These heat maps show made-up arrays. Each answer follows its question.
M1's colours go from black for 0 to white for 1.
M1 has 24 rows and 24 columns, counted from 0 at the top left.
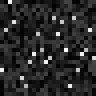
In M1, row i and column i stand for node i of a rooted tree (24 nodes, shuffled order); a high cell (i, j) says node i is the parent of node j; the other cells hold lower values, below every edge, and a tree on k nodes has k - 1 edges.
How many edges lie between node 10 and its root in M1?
5
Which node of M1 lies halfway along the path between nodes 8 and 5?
21
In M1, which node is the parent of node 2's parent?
17
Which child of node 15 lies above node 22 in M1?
7
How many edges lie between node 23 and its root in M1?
4
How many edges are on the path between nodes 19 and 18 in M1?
8
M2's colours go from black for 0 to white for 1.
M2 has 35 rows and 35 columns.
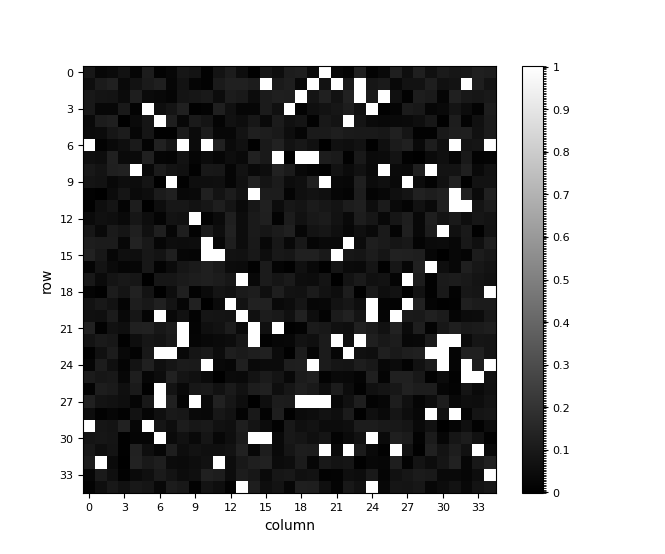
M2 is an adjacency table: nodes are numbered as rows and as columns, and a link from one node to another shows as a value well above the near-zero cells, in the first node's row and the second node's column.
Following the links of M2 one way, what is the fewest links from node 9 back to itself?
2
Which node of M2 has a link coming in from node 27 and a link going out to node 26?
node 20
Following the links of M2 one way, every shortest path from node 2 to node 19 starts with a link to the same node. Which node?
node 23
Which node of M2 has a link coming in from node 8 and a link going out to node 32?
node 25
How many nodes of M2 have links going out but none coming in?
3
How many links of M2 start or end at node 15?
5
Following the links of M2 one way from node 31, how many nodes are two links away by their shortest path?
9
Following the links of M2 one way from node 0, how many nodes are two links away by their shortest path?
4
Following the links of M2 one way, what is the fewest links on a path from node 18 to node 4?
6
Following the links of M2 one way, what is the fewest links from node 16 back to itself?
8
